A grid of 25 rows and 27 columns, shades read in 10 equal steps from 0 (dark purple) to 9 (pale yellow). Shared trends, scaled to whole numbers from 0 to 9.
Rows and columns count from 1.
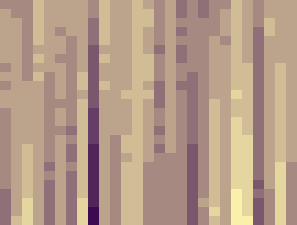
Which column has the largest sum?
22
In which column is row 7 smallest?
9
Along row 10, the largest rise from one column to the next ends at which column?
10
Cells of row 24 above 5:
13
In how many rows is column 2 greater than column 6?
5
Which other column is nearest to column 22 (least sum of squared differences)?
23
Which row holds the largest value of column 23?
25
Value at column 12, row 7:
6
